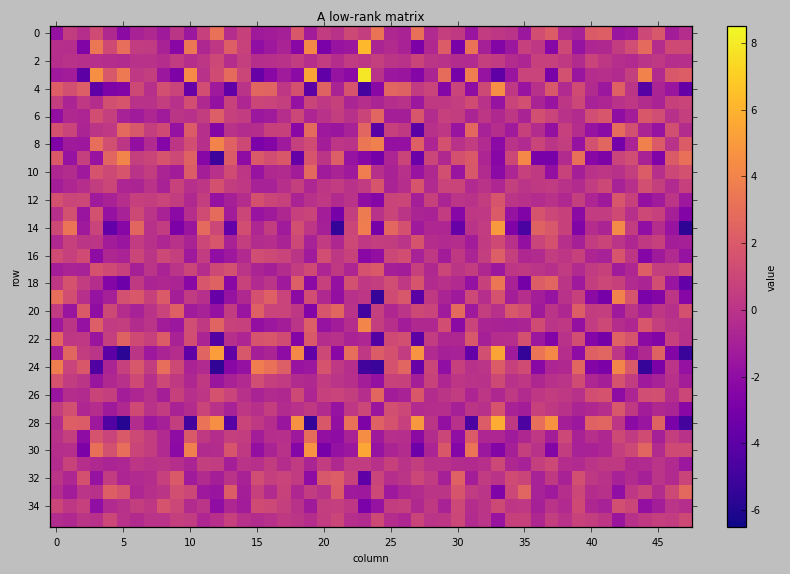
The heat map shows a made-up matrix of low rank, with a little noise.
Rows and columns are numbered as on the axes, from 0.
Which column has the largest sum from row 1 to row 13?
23
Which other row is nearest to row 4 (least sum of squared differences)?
16
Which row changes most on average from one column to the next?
28
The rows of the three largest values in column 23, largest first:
3, 1, 30
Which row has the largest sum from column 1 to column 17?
9
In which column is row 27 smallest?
47
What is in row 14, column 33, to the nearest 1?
5
